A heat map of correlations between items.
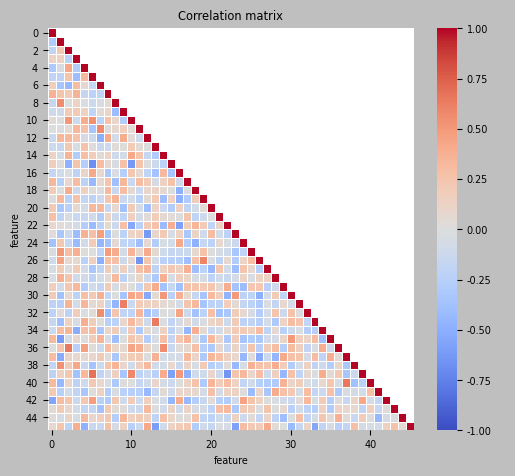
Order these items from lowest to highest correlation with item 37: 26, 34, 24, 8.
26, 24, 8, 34
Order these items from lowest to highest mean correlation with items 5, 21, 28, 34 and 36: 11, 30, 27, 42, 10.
11, 27, 42, 30, 10
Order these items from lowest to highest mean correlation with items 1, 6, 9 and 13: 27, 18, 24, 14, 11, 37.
24, 14, 27, 37, 18, 11
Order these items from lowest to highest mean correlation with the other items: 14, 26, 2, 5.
26, 5, 14, 2
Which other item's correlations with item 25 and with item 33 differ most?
1
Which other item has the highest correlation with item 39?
5
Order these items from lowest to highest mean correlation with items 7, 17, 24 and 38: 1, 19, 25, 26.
19, 26, 25, 1
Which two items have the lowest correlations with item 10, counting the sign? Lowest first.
15, 22
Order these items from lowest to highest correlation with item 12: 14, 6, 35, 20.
6, 20, 35, 14
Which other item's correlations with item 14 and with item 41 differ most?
36
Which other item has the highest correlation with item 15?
22
